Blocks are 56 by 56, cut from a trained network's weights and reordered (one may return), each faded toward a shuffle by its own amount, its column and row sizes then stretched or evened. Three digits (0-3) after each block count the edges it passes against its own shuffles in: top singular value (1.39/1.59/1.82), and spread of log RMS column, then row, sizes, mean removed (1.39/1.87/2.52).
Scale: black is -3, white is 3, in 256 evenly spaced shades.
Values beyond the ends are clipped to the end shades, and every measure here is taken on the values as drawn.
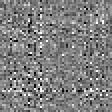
3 3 2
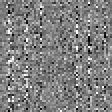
2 3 0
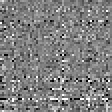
1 2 3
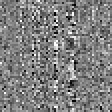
3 3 0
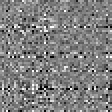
3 2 3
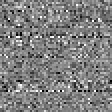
3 0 3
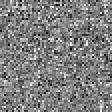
0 1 1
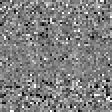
0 0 3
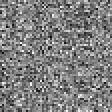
3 0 1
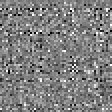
1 2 3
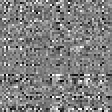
3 2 3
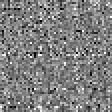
2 1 2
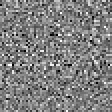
1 0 2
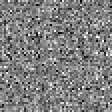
0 1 1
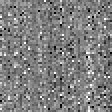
0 3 0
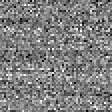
0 0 1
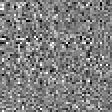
3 2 2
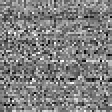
2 0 2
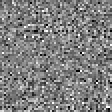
0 0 1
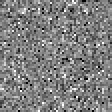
0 2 1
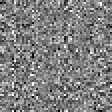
2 2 1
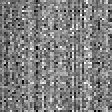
3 2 2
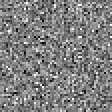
0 1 0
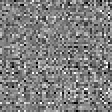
3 2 2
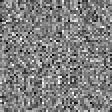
3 0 1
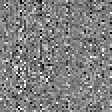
0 3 0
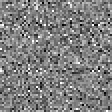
2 1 1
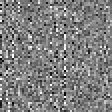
3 3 0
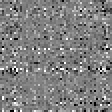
1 3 3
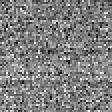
0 1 0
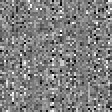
2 3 1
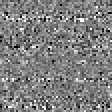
1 0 3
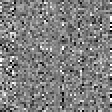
0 3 0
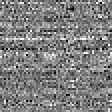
2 0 2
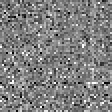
0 0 2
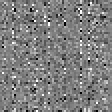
0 3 1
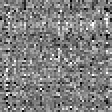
2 2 0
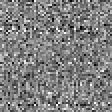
2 0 2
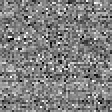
0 0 1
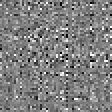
2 3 3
